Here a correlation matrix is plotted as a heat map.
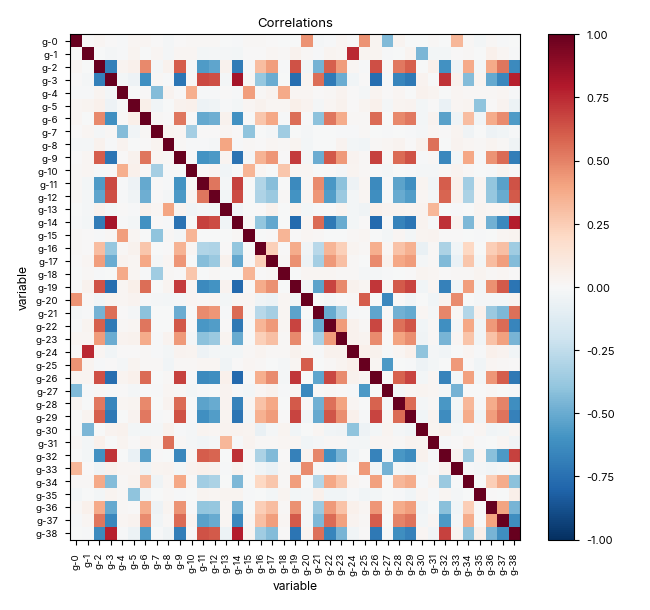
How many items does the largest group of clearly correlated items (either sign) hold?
21
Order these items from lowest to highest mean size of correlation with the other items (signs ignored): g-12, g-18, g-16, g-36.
g-18, g-16, g-36, g-12
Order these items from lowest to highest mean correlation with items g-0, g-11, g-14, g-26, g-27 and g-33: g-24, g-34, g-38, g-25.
g-34, g-24, g-25, g-38
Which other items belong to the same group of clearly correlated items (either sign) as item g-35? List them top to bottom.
g-5
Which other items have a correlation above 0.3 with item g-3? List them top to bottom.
g-11, g-12, g-14, g-21, g-32, g-38
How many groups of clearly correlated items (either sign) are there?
6
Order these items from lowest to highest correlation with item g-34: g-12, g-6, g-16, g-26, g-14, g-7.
g-14, g-12, g-7, g-16, g-6, g-26
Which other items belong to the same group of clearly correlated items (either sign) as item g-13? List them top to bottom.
g-8, g-31
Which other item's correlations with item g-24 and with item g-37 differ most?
g-1
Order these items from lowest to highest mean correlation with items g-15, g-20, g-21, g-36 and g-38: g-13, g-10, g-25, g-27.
g-27, g-13, g-10, g-25
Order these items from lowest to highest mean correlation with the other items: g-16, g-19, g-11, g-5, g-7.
g-11, g-7, g-5, g-16, g-19
